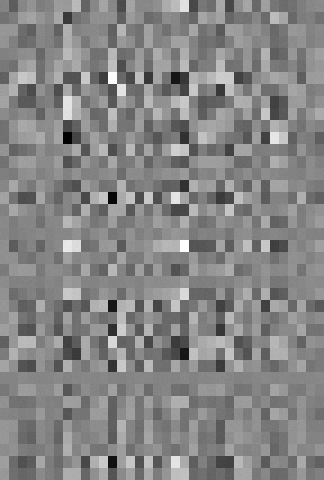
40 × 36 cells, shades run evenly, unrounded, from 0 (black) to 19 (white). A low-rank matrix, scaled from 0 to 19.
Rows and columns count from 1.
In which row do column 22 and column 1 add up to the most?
8
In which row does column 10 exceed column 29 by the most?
7
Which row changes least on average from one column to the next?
32
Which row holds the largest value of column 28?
21
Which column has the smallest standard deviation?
6
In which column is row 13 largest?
20
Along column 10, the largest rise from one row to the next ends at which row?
18
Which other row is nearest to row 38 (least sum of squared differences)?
22
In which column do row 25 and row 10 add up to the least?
31
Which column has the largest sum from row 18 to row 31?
14
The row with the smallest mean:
26
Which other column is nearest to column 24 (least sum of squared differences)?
23
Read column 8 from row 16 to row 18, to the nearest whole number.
7 10 10
